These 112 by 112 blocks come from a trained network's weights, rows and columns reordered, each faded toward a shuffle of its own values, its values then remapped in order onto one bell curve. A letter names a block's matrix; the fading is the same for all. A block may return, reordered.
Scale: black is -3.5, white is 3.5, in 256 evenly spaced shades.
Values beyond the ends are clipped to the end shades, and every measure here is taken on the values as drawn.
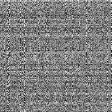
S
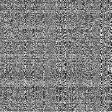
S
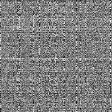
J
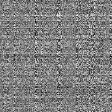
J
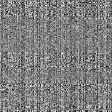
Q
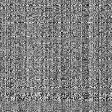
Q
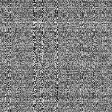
S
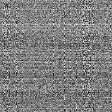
S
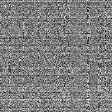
S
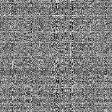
S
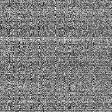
S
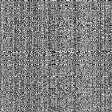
Q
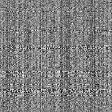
Q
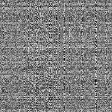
S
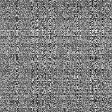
J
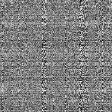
J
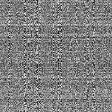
S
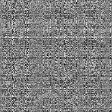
J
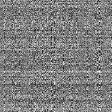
S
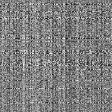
Q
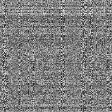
S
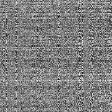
J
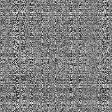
J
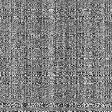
Q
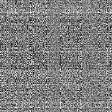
J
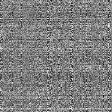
J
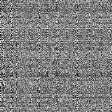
S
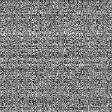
J
